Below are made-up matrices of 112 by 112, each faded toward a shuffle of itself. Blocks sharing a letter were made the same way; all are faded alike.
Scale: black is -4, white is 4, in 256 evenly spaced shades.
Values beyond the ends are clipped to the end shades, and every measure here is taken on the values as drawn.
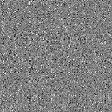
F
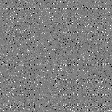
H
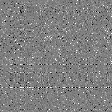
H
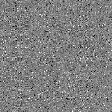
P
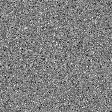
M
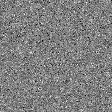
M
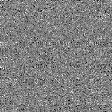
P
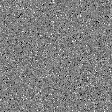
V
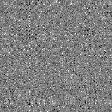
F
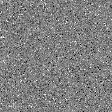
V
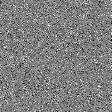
V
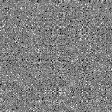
P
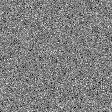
M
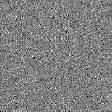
P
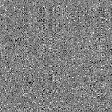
F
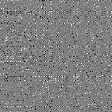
H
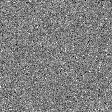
M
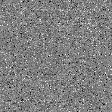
V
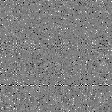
H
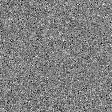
M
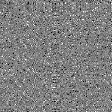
F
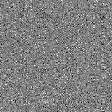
P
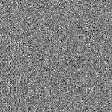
P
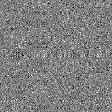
P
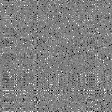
H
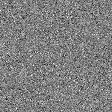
M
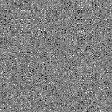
F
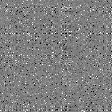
H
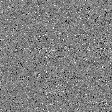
V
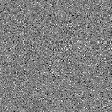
P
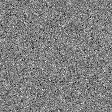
M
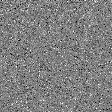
V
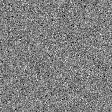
M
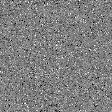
V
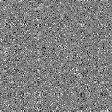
P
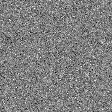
M
